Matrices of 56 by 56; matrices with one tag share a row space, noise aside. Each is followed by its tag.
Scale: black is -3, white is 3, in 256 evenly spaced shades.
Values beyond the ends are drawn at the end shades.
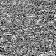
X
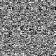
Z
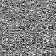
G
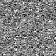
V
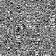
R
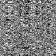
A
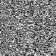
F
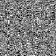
R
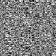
A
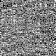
X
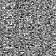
A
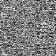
X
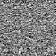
Z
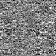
X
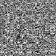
R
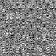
G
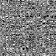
G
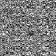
G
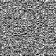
V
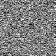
Z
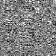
A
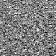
V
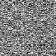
Z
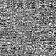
X
